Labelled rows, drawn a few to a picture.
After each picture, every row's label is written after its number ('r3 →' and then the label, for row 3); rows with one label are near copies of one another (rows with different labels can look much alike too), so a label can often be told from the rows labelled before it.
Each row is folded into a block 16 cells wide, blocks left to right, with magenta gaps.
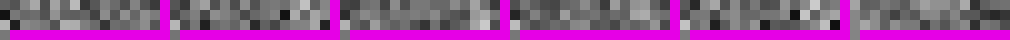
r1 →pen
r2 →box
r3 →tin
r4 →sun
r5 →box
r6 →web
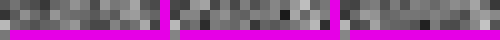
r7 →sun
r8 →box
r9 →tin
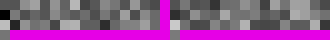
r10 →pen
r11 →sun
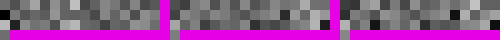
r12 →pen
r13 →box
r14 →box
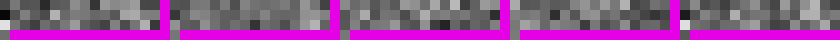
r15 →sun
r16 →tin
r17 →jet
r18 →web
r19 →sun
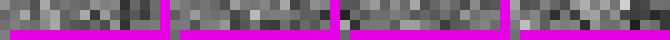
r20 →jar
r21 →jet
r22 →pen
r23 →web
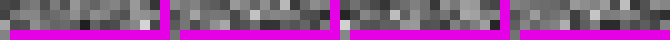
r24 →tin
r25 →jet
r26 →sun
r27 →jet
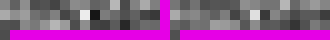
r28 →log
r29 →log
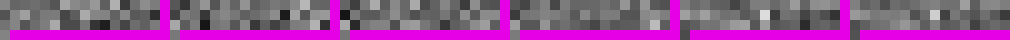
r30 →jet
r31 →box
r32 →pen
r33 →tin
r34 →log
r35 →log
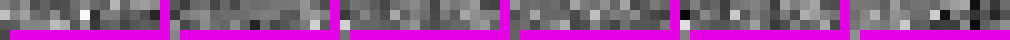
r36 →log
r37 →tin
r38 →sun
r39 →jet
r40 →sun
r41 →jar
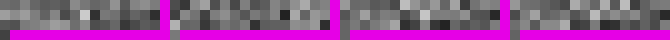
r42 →log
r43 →box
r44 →jet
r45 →jet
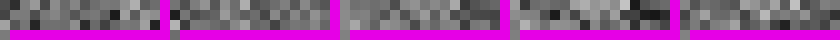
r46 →box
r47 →pen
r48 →web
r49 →web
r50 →jet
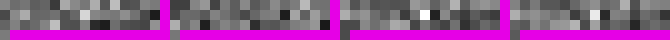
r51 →jet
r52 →box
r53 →log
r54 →log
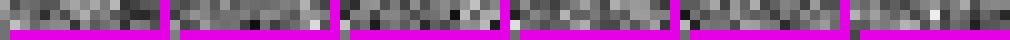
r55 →web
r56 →tin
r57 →box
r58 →sun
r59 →pen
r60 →log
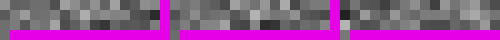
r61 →jet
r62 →jet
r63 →sun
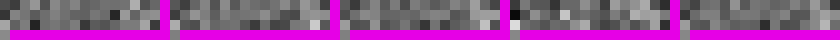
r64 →box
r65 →tin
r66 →tin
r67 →sun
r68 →tin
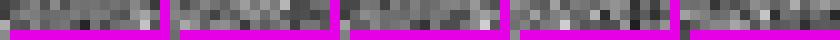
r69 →tin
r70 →web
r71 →tin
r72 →jar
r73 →log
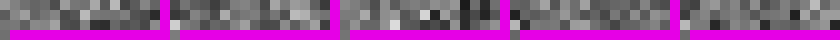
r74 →jet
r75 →sun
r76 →jar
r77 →pen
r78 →box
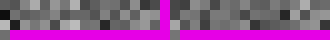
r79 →pen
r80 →box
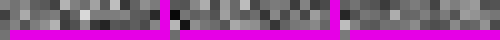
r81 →jet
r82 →pen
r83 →sun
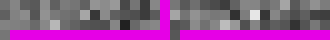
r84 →jar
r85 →log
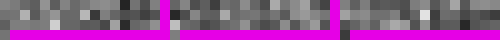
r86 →jar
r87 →sun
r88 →log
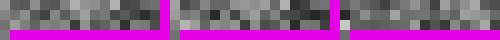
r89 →web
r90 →web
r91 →sun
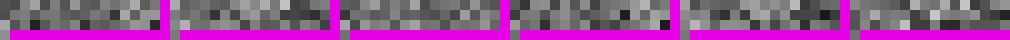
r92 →box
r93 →web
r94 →pen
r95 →box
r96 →web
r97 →jet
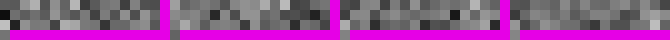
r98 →pen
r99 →web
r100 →box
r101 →tin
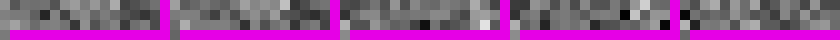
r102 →web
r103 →web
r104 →tin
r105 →box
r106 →pen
